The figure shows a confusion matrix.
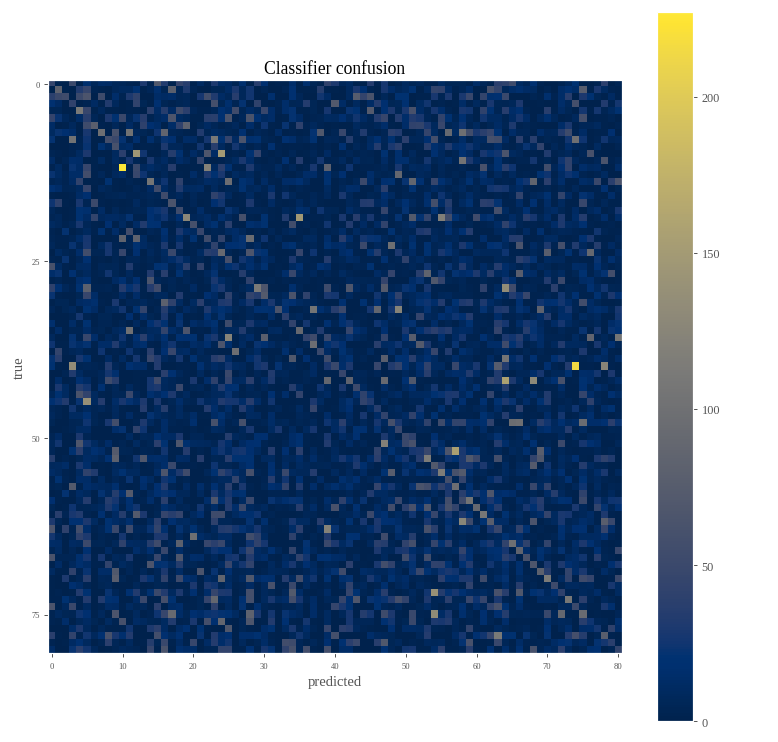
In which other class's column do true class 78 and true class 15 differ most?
63
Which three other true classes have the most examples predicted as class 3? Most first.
40, 8, 57
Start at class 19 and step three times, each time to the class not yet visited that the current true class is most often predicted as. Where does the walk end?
58
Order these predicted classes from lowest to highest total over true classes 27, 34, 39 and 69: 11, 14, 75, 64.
11, 75, 14, 64
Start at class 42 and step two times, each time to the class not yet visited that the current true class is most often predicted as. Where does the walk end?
20
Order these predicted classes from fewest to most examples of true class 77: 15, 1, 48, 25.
1, 48, 15, 25
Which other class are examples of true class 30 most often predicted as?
34
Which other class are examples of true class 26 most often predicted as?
0
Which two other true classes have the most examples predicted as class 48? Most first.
23, 55
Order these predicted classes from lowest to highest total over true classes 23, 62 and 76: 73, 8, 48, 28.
73, 8, 28, 48
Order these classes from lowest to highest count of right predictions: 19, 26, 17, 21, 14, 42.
26, 21, 17, 42, 14, 19
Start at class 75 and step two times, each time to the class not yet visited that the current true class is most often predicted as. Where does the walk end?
68
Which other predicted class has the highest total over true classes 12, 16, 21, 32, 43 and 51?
10
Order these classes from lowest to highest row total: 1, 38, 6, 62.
38, 6, 1, 62
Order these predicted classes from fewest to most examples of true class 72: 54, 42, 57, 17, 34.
17, 57, 42, 34, 54
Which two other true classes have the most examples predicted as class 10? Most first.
12, 22
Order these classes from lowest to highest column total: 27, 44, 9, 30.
44, 30, 27, 9
